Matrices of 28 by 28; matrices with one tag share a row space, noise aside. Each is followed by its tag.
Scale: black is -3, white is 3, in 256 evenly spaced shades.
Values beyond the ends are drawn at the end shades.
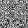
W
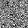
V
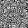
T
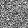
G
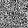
T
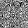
W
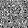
G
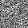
V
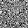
W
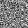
T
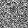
T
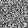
G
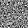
G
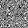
G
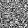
V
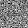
G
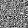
T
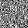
V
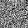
T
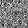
G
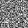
V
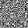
V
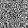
T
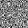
G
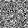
V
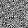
W
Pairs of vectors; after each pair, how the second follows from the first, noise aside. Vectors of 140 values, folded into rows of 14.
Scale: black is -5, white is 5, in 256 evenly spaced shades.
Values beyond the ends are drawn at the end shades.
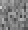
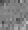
reversed, partly zeroed.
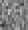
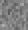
negated, shrunk.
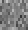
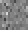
reversed, negated, partly zeroed.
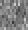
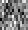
wrapped around, scaled up.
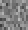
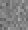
shrunk.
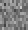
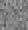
shrunk.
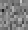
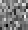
wrapped around, scaled up.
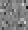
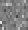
reversed, negated, partly zeroed.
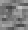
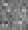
reversed, negated, partly zeroed.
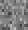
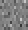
partly zeroed.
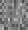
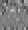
reversed, partly zeroed.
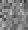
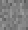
shrunk.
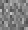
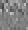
partly zeroed.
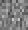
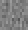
negated, shrunk.
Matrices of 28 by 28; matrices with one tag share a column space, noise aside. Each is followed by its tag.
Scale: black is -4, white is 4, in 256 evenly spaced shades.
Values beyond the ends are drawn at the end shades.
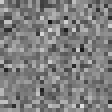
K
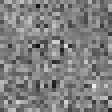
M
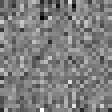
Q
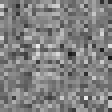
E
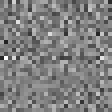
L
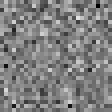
K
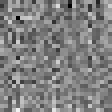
Q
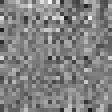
Q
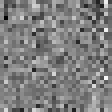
Q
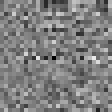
L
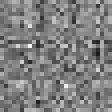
M
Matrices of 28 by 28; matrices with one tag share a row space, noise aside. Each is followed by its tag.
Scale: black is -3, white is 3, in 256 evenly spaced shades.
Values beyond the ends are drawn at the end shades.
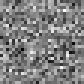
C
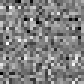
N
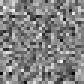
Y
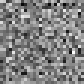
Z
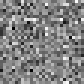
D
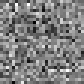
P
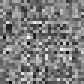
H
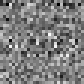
C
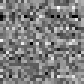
N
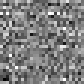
C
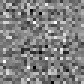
H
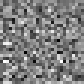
Y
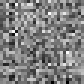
P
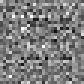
H
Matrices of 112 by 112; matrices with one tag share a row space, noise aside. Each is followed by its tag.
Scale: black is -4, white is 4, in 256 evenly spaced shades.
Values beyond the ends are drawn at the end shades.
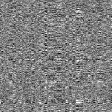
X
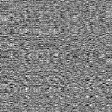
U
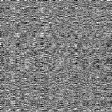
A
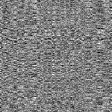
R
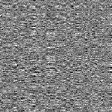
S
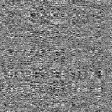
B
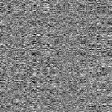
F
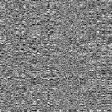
F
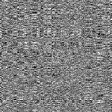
R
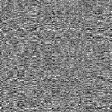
R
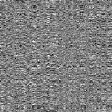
F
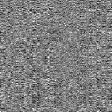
F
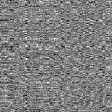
U
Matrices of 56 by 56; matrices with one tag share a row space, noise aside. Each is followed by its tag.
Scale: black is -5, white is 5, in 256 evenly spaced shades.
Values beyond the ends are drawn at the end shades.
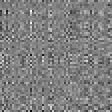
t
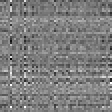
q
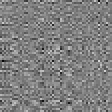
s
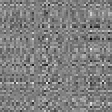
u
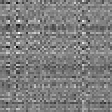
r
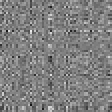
t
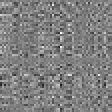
s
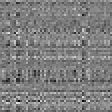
r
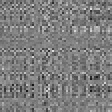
u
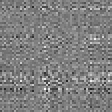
u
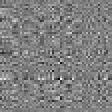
s
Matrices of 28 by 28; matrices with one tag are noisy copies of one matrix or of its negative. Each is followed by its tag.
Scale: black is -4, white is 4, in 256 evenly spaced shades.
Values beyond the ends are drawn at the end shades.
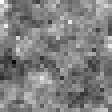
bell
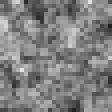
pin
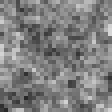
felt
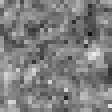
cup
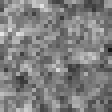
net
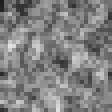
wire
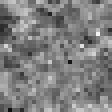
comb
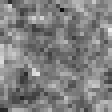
felt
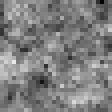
bell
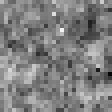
cup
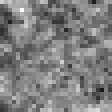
comb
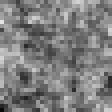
felt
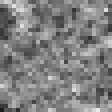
comb
